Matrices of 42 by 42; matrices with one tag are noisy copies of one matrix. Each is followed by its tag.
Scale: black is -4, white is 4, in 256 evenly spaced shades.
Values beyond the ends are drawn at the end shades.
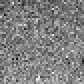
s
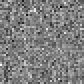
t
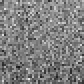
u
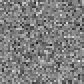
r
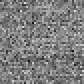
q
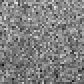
u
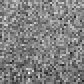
u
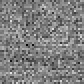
q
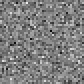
r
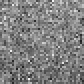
u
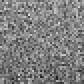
u
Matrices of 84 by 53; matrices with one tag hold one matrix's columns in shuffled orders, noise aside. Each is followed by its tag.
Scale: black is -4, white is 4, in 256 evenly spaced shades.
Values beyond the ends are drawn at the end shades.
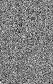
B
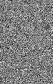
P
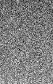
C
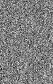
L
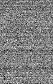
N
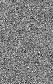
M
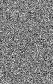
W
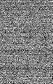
N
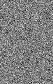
M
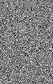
P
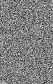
M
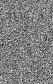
W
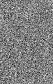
W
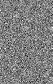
P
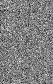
B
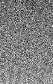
C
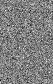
B
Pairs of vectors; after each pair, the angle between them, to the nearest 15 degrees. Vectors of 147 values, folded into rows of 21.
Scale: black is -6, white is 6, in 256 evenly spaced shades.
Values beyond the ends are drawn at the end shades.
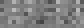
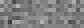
135 degrees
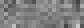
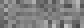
150 degrees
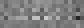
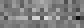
15 degrees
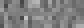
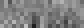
105 degrees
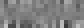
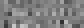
135 degrees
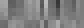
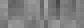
15 degrees
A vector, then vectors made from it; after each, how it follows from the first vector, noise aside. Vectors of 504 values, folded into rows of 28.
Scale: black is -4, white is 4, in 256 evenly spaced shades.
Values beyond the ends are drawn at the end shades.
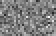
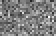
sign-scrambled.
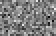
sign-scrambled.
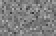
wrapped around, negated, shrunk.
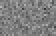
wrapped around, negated, shrunk.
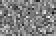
copied.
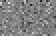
wrapped around, negated, partly zeroed.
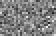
copied.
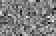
copied.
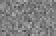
wrapped around, negated, shrunk.
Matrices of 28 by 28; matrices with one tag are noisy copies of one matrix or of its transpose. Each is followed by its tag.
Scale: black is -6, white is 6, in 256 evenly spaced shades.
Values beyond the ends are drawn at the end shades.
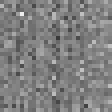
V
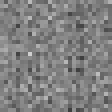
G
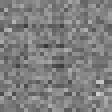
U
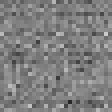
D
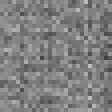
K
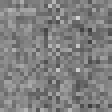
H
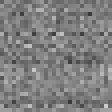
D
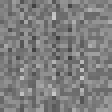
V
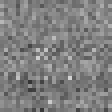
H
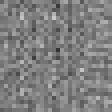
V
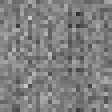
G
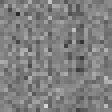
G
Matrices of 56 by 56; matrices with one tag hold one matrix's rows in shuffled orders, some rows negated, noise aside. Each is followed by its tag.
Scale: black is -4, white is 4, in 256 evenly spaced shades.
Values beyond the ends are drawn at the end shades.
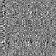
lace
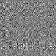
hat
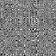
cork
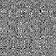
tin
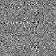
cork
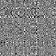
cork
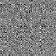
tin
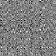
tin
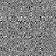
tin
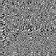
lace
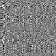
lace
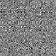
tin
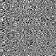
lace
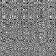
hat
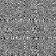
cork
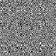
tin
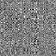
cork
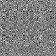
hat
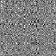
cork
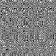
hat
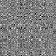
tin
